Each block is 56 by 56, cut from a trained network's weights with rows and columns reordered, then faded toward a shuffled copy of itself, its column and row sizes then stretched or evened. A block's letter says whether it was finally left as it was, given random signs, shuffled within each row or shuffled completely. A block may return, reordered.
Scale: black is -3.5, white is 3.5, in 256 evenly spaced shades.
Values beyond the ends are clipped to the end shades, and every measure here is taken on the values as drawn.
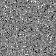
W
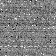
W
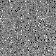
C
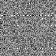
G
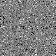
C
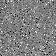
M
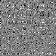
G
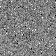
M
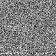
W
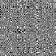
G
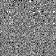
G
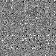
C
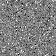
M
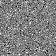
M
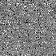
W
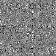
C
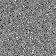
M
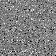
W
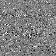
W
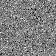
M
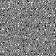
G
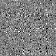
G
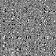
G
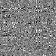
G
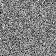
M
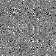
C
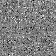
W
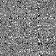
G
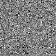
C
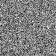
M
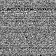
W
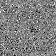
W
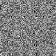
G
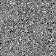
C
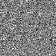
C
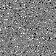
W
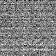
G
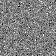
M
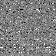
W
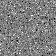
M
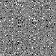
G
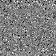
W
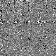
C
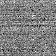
G
